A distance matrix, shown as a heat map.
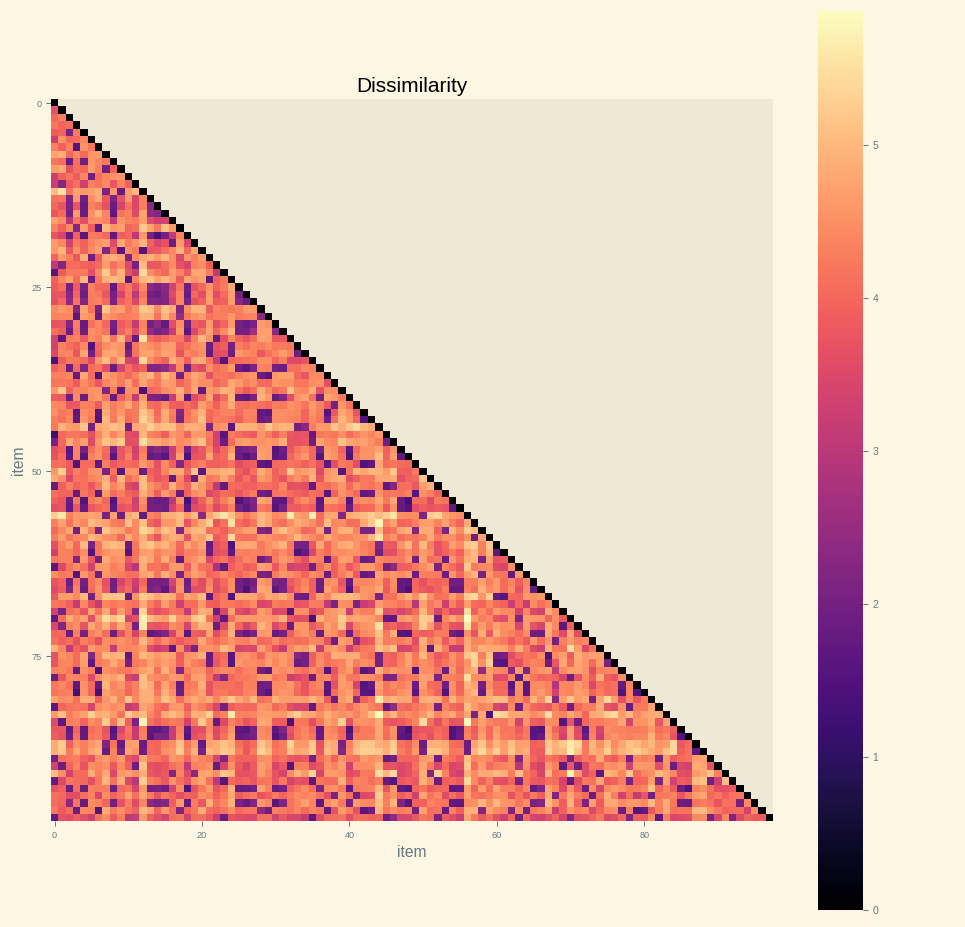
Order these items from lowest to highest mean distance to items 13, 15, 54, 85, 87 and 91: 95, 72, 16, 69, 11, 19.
72, 95, 16, 19, 11, 69
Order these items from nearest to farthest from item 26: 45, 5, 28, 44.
45, 5, 28, 44
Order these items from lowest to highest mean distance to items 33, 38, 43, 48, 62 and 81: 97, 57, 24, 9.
97, 24, 9, 57
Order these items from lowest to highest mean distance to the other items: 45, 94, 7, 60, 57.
45, 94, 60, 7, 57
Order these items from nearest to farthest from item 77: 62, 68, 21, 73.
62, 68, 73, 21
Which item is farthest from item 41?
44
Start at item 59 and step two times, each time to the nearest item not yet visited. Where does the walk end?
57
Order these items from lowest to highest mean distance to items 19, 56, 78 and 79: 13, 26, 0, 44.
0, 26, 13, 44
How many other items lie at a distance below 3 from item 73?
5
